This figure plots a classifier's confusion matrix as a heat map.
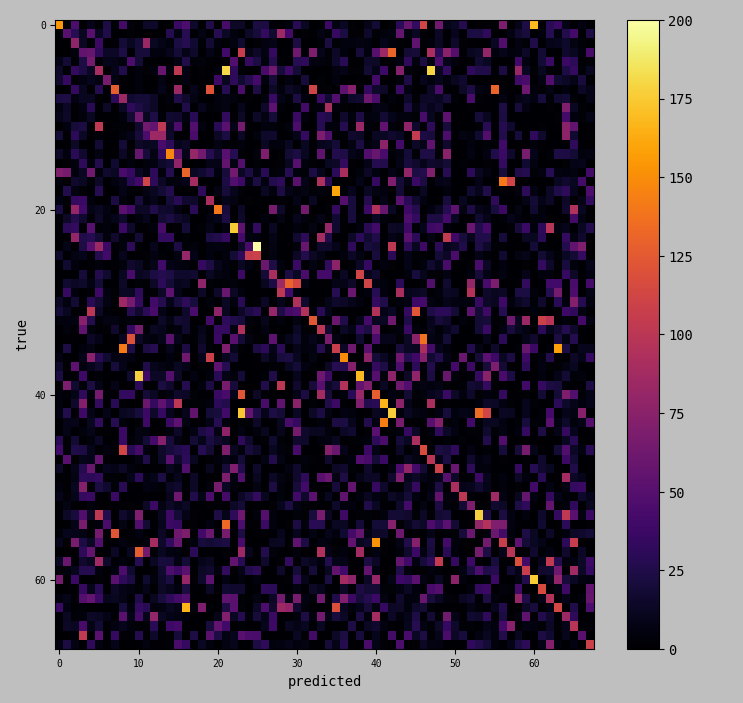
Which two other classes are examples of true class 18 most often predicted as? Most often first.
35, 67
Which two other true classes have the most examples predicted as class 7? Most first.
55, 60
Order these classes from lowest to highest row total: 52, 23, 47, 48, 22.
52, 47, 48, 23, 22
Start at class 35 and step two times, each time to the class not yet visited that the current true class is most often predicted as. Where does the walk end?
16
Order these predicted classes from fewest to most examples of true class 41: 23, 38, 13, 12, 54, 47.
23, 54, 12, 13, 38, 47
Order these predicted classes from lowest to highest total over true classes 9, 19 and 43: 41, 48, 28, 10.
28, 10, 48, 41
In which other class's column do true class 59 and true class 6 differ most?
65
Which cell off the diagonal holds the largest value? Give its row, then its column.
24, 25
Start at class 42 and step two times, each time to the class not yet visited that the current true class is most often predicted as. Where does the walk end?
49
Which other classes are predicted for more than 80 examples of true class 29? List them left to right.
28, 43, 52
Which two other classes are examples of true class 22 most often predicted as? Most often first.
62, 34
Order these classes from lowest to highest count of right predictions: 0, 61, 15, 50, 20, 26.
26, 15, 50, 61, 20, 0
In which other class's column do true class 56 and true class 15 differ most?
40
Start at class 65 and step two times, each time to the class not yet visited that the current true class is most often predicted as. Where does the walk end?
10
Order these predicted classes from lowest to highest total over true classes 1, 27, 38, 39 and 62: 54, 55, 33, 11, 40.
55, 11, 40, 54, 33
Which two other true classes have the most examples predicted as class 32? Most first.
7, 3
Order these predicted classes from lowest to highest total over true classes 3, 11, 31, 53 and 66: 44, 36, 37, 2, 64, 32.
37, 2, 36, 32, 44, 64
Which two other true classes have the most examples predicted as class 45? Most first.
31, 12
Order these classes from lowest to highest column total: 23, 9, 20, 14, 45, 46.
9, 20, 46, 14, 45, 23
